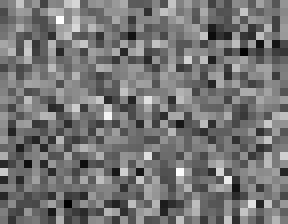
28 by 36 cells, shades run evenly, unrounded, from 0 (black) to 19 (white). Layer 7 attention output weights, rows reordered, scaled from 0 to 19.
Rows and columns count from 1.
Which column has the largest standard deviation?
7
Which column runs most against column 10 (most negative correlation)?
35
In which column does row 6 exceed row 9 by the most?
20
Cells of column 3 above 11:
4
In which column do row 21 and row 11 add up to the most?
28
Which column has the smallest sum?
27
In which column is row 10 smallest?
29
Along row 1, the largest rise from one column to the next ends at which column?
22
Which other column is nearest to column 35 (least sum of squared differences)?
5
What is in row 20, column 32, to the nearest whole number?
4
